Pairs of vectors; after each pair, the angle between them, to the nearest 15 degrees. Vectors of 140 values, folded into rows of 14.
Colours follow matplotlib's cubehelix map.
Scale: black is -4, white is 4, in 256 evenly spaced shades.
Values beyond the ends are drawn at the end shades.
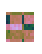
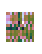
120 degrees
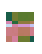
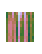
90 degrees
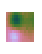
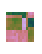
60 degrees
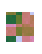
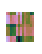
150 degrees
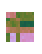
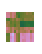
15 degrees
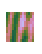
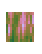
45 degrees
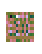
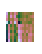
105 degrees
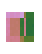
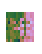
150 degrees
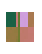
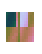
15 degrees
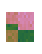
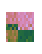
15 degrees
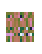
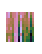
105 degrees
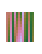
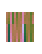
45 degrees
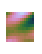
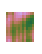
30 degrees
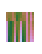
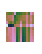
60 degrees
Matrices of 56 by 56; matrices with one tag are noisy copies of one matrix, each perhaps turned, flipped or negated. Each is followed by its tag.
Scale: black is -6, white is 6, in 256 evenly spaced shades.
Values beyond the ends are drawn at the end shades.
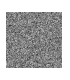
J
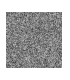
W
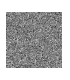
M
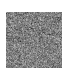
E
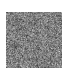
W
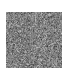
E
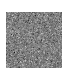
W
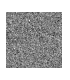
E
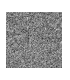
E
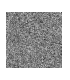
W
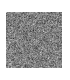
M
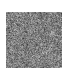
W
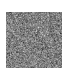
J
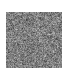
E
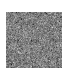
M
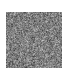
M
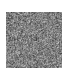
M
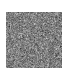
J
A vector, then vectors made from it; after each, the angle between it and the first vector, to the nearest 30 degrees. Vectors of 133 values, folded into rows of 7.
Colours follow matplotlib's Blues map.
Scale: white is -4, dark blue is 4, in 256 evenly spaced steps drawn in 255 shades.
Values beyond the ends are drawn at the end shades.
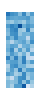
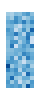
120 degrees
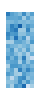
30 degrees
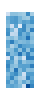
150 degrees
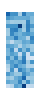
30 degrees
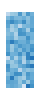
150 degrees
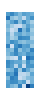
120 degrees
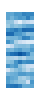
90 degrees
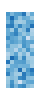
60 degrees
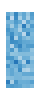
90 degrees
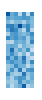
30 degrees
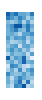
30 degrees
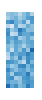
120 degrees
